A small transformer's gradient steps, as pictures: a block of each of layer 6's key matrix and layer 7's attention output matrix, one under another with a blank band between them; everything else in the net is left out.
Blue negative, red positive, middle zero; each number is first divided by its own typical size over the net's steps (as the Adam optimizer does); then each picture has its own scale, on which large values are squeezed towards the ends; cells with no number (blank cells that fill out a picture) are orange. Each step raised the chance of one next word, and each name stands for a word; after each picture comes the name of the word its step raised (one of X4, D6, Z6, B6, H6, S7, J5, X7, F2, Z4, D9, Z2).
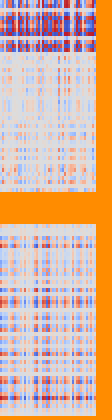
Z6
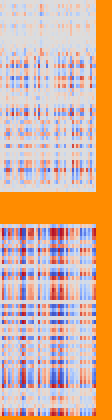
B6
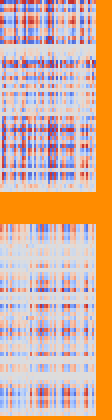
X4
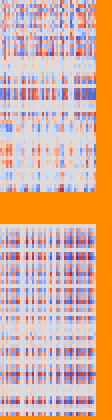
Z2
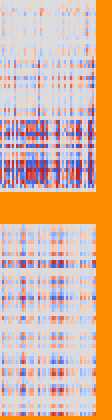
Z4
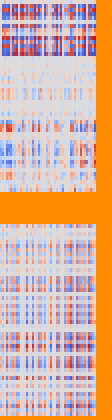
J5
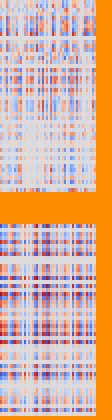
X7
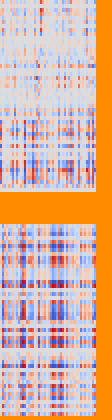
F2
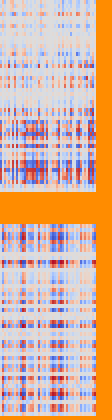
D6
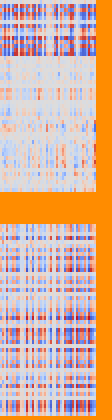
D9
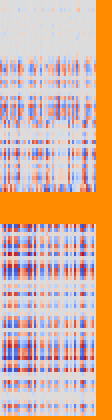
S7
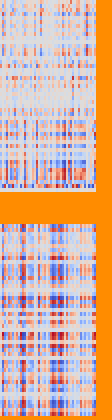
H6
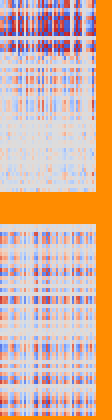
Z2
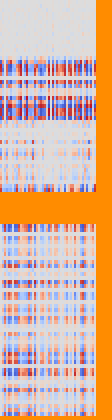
Z4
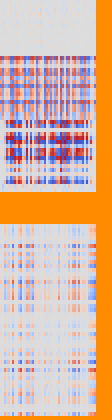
Z4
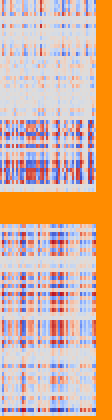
X7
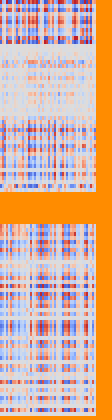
X7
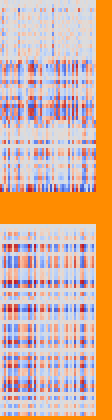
F2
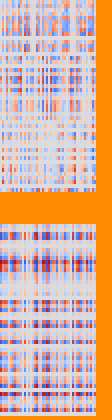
D6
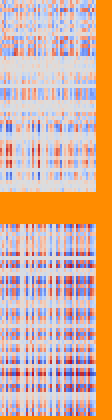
Z4
